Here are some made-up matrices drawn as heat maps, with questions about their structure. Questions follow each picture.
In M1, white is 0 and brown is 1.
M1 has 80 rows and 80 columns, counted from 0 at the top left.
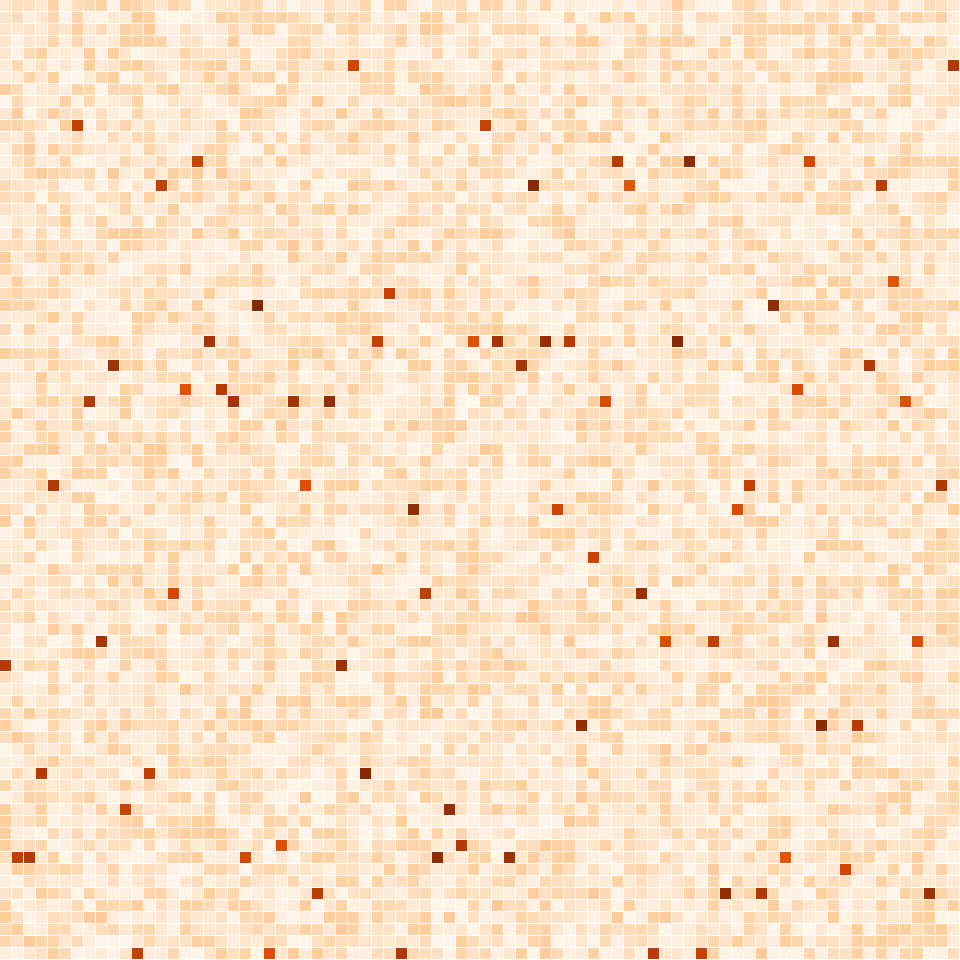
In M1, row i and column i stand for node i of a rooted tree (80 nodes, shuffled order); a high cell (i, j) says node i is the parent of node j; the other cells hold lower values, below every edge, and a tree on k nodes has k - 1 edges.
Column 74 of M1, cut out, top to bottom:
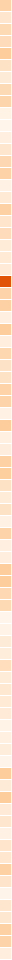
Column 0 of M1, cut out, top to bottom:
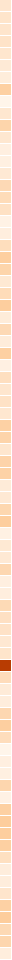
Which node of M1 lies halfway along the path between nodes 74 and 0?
46
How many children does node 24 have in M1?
1
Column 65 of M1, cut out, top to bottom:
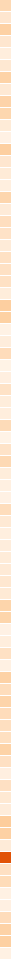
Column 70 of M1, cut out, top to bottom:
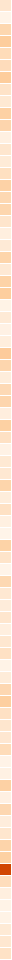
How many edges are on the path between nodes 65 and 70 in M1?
5
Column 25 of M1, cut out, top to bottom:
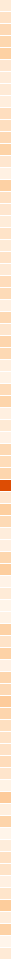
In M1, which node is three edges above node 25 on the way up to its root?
67
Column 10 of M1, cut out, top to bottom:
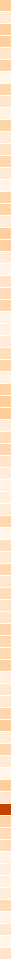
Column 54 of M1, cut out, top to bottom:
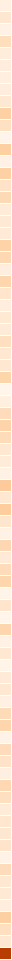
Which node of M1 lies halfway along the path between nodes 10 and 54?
32
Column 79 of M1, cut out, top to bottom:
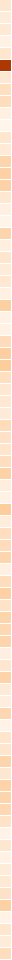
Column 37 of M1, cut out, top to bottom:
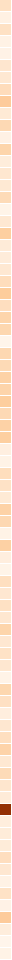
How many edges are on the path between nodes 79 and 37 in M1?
7
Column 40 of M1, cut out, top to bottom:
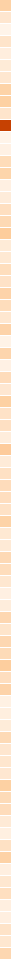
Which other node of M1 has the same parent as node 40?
6
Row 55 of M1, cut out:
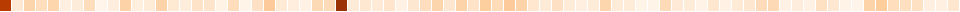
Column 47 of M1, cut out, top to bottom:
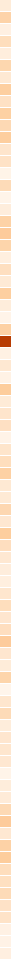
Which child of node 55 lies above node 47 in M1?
28
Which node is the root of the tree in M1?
5
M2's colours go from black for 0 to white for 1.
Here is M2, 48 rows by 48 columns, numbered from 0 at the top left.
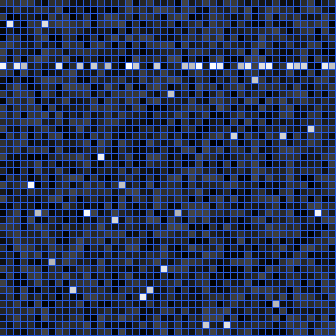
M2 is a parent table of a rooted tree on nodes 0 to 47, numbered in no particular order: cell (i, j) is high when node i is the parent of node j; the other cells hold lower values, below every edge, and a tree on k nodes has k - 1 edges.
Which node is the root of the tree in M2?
9
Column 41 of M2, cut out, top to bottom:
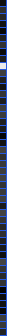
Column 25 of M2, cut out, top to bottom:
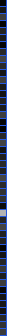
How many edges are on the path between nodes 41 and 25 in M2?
3
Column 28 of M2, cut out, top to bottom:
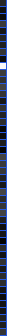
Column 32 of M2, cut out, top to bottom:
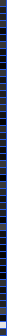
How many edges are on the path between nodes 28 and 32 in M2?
3
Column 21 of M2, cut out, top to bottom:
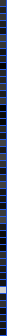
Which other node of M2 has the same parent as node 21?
10
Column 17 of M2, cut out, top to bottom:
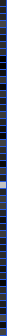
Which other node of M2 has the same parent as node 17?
4
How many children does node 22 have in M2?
1
